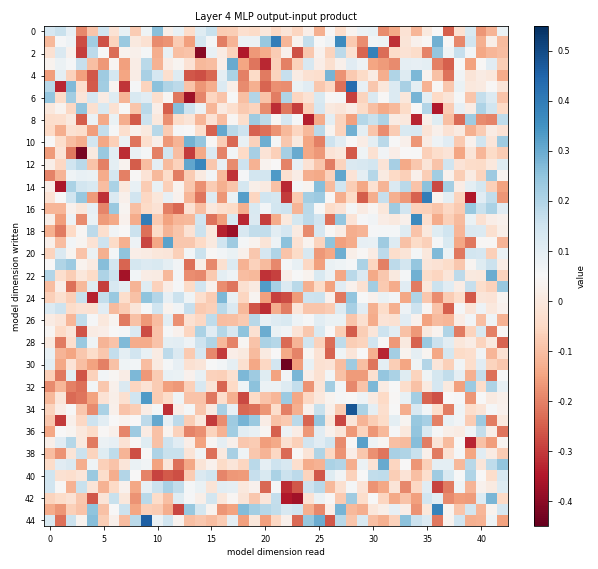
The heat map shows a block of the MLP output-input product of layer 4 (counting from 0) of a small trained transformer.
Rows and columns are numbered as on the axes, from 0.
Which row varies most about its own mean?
15
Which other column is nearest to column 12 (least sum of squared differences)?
10
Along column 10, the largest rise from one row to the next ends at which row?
41
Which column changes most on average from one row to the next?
22
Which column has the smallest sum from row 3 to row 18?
1
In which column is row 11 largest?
23
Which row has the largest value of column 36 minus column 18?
2
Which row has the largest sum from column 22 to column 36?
17
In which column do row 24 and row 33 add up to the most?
9
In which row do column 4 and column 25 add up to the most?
44
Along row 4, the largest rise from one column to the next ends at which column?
5
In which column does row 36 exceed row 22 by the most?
20
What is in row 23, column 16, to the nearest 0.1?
-0.2
